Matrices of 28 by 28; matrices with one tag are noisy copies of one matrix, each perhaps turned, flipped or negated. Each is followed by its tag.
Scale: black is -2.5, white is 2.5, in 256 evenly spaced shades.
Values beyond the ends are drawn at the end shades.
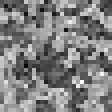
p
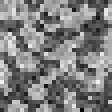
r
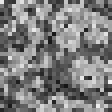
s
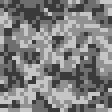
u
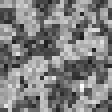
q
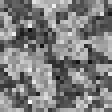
q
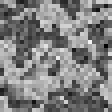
u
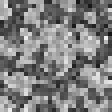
p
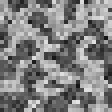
r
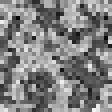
s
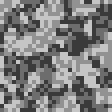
q
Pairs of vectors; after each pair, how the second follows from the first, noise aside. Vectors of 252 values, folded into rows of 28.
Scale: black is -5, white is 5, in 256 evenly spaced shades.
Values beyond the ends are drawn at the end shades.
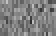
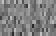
shuffled.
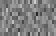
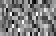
negated, scaled up.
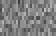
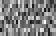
negated, scaled up.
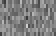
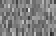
reversed.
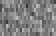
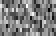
negated, scaled up.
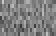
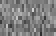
wrapped around, negated.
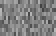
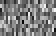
negated, scaled up.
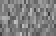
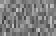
shuffled.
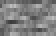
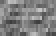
wrapped around, negated.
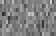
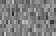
reversed.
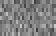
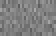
reversed, shrunk.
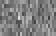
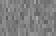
reversed, shrunk.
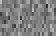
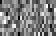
negated, scaled up.
